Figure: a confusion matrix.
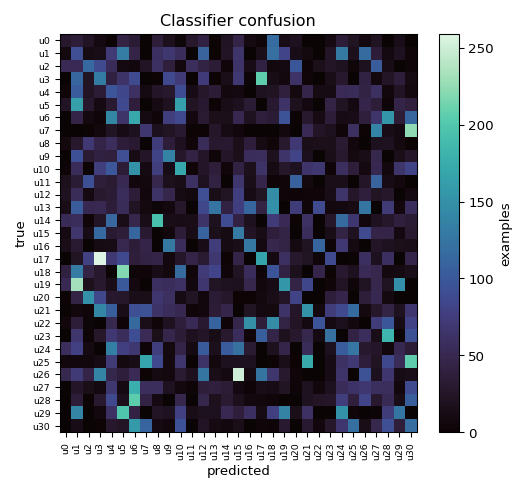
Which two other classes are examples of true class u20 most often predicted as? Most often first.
u2, u3
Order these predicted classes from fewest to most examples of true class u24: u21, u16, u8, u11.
u11, u16, u21, u8
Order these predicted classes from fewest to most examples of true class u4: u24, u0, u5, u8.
u0, u8, u24, u5
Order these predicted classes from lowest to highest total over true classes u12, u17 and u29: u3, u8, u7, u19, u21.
u7, u21, u8, u19, u3
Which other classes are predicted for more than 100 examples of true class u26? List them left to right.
u3, u12, u15, u17
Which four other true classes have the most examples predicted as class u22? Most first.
u16, u13, u10, u18
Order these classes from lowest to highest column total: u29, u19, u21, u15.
u29, u21, u19, u15
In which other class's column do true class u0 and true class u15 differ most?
u3
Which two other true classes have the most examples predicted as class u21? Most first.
u25, u19
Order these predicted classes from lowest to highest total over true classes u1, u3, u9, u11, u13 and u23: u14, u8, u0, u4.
u0, u14, u8, u4
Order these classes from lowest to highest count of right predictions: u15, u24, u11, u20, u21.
u11, u20, u24, u15, u21
